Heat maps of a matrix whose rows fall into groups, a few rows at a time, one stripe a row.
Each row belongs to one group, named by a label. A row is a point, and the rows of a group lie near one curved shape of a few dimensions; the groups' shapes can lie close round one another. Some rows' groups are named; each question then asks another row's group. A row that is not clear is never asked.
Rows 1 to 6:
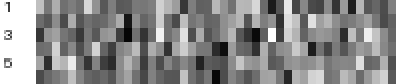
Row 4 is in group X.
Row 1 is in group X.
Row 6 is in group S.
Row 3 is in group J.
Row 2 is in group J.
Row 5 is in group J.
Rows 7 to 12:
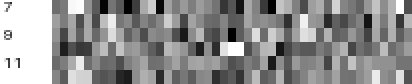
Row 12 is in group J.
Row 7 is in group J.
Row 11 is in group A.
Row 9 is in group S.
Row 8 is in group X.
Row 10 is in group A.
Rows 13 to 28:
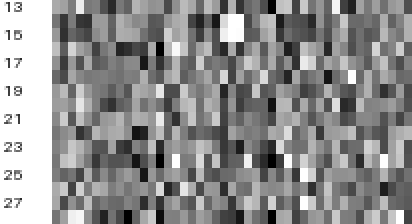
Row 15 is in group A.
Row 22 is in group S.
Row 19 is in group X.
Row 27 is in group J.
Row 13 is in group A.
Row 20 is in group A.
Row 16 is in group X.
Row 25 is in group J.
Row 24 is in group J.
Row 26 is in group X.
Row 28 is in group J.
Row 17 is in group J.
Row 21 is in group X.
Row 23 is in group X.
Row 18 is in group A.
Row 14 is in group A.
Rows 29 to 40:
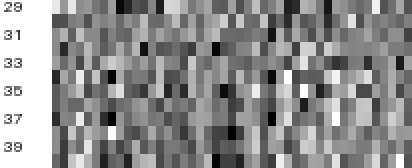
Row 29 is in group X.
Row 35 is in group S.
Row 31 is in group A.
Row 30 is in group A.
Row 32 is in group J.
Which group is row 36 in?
S
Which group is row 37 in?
S
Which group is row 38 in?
S
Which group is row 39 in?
J
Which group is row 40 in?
J
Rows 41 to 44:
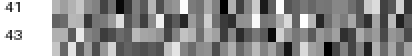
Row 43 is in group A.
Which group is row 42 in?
S
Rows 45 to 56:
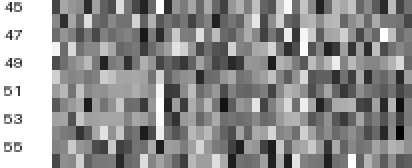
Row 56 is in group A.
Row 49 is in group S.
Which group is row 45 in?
S
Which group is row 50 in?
X
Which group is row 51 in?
X
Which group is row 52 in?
S
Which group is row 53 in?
X
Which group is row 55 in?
X
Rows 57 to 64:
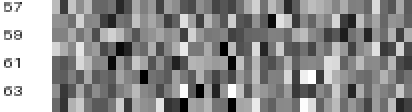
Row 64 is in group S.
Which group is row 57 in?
J
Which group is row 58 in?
A
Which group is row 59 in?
X
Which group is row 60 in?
X
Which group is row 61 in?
S
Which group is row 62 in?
J
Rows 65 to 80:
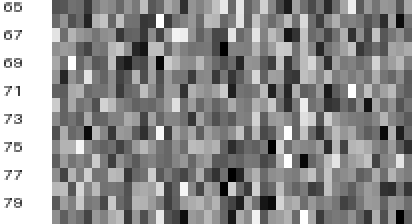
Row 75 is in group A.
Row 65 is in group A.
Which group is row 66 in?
S
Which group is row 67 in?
X
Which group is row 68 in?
S
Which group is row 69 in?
X
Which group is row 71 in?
A
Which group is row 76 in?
S
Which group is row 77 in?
S
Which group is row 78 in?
X
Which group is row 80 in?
S
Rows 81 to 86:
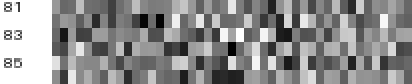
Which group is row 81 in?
A
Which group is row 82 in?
J
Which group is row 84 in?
S
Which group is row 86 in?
S
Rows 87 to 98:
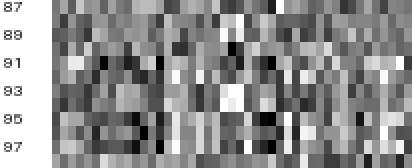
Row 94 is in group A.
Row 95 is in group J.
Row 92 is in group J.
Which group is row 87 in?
X
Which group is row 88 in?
A
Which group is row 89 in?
A
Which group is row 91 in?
J
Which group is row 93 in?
A
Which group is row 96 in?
J
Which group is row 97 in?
J
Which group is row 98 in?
X
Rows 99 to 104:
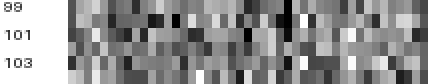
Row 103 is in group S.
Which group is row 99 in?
A
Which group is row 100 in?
J
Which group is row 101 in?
S
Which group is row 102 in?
J
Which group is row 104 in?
X
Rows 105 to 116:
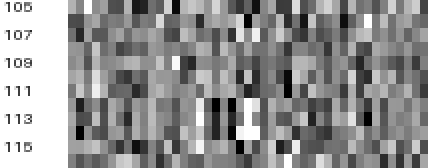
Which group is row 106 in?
A
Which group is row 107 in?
A
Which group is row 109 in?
X
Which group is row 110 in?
A
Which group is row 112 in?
A
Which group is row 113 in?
A
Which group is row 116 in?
S
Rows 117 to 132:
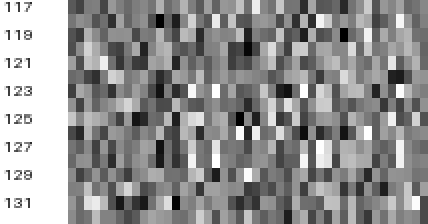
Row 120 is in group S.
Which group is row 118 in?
J
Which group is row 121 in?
J
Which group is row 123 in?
J
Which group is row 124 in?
S
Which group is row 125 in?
X
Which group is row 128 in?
J
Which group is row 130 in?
X
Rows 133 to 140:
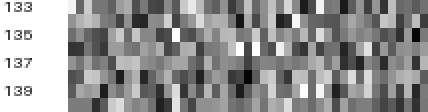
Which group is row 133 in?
X
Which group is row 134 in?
X
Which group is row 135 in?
S
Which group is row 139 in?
S
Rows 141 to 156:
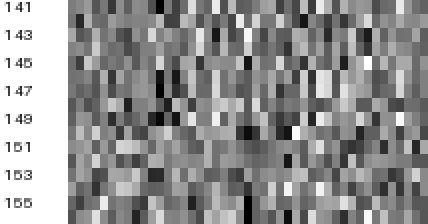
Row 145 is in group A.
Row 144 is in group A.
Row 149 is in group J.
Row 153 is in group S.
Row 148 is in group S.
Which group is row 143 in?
A
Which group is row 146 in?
J
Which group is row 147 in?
J
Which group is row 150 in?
X
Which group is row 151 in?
X
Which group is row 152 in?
A
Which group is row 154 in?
S
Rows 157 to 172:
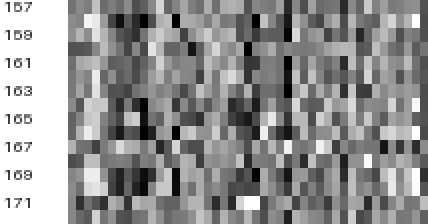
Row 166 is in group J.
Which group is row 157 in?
A
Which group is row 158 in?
J
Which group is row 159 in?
A
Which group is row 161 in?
A
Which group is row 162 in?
A
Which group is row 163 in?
A
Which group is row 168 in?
A
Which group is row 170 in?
J
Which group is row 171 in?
A
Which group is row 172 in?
A
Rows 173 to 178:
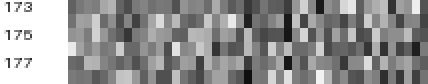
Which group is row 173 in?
S
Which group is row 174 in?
A
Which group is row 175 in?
A
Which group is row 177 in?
A
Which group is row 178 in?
S
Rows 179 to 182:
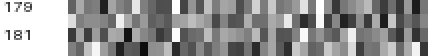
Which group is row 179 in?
S
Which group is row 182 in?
J
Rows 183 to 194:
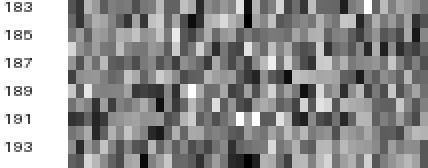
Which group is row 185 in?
X
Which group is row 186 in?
X
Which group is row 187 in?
J
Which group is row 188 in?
X
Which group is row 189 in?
X
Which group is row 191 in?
A
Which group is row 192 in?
S
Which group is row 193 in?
J
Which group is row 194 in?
S
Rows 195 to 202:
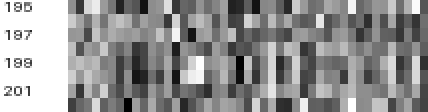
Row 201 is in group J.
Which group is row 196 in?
X
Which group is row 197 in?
X
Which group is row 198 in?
J
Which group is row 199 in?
X
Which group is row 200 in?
X
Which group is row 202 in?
S
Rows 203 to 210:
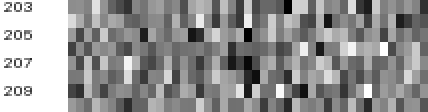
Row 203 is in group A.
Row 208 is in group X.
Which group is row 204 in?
X
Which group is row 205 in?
S
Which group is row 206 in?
S
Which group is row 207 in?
S
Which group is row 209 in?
A
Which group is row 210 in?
A
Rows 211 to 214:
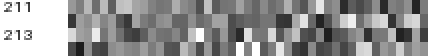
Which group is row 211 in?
X
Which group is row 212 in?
S
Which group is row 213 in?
X
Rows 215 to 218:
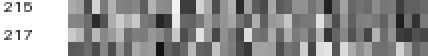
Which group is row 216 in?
S
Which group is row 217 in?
X
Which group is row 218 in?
J
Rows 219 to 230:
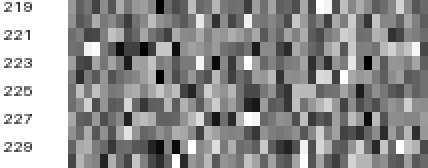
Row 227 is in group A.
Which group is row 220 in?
A
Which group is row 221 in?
S
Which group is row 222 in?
J
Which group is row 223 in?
A
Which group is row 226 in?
X
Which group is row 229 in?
J
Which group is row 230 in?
S
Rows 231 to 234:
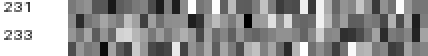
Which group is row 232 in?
S
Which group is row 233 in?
X
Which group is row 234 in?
S
